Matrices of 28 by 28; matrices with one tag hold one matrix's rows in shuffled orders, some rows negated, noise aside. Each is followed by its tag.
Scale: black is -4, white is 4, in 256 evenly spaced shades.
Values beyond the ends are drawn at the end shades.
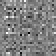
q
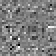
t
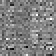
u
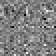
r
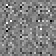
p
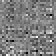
u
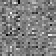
t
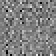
p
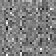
p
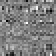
u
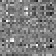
u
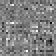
u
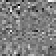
t
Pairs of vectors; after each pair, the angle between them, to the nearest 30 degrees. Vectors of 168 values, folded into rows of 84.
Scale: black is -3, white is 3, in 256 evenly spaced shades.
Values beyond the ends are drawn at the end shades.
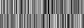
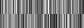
150 degrees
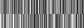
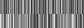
30 degrees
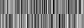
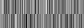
120 degrees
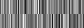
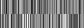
60 degrees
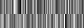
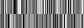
150 degrees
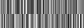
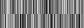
120 degrees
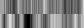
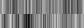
30 degrees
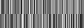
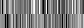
90 degrees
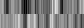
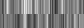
150 degrees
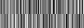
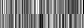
120 degrees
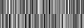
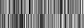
120 degrees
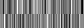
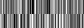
90 degrees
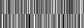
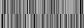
150 degrees
